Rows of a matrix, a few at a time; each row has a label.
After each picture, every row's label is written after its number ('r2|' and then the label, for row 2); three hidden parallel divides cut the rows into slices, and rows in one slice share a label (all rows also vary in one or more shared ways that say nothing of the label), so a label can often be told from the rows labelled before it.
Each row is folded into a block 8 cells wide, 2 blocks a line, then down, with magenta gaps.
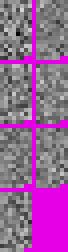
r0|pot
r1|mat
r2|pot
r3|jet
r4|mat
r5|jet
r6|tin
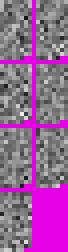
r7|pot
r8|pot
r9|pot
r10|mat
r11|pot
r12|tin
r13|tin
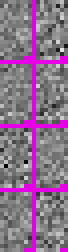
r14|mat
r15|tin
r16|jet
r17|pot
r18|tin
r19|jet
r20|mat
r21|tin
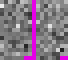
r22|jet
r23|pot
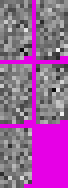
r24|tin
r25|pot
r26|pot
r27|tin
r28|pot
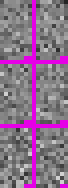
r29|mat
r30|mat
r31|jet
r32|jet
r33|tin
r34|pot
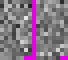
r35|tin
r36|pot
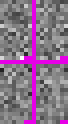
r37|tin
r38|tin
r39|mat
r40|mat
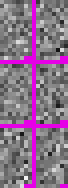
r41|tin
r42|tin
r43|mat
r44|pot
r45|tin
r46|mat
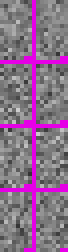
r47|jet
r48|jet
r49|jet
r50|mat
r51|mat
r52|jet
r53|jet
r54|jet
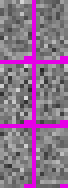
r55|jet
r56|mat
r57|pot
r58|pot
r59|mat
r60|jet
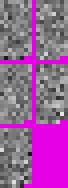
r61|pot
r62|jet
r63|jet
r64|tin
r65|pot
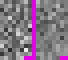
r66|tin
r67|jet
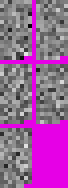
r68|pot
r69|mat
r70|pot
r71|tin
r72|tin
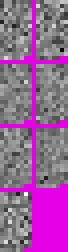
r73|tin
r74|pot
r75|mat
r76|jet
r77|mat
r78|mat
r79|tin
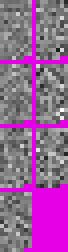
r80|jet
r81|tin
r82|jet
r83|pot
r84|mat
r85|pot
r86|jet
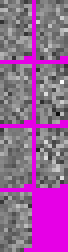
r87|mat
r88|jet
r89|jet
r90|tin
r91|mat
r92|tin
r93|jet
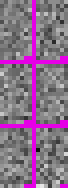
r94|mat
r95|mat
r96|mat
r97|jet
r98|mat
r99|tin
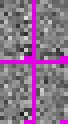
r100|tin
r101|mat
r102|tin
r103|jet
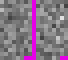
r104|jet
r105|mat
